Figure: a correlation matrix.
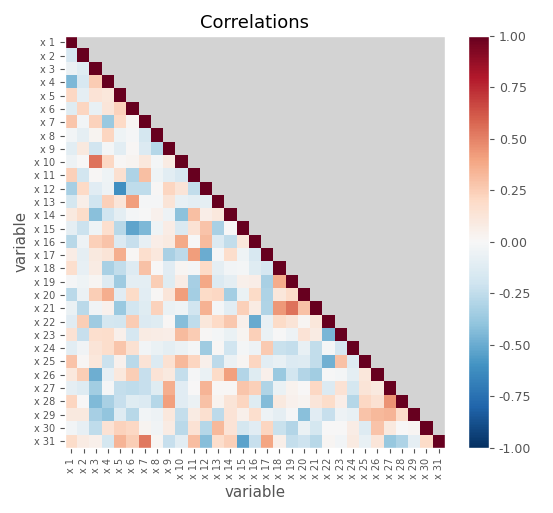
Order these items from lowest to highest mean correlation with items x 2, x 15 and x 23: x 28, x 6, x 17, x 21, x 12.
x 6, x 17, x 21, x 28, x 12
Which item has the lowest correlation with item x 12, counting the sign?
x 5
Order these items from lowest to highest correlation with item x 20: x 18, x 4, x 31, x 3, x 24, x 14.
x 14, x 31, x 24, x 18, x 3, x 4
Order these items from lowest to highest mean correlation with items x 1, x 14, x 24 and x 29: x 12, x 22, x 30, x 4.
x 4, x 12, x 22, x 30
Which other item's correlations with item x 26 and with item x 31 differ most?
x 7
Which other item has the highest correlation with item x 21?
x 19
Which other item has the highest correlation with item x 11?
x 17
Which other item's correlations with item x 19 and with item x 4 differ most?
x 18
